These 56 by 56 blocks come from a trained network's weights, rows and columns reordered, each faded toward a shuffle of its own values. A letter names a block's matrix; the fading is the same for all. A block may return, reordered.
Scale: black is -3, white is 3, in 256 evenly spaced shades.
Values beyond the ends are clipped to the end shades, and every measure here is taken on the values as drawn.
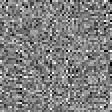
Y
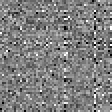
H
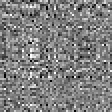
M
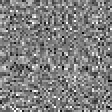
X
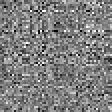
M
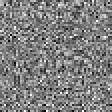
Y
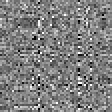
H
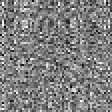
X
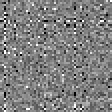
H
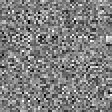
Y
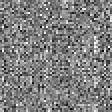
X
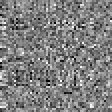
X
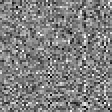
Y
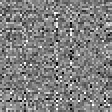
H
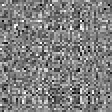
X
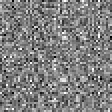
X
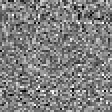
Y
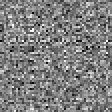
Y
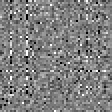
H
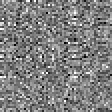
X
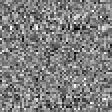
Y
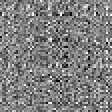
X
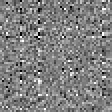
H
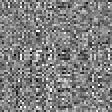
X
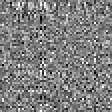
Y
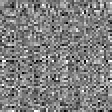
M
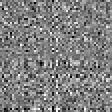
M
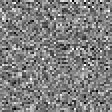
Y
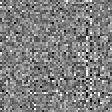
H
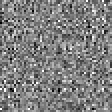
X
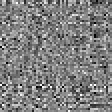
M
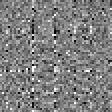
H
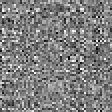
X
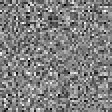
Y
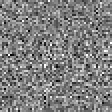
Y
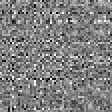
H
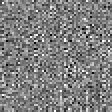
X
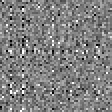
H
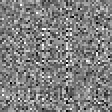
Y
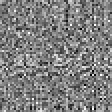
Y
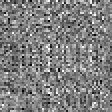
X
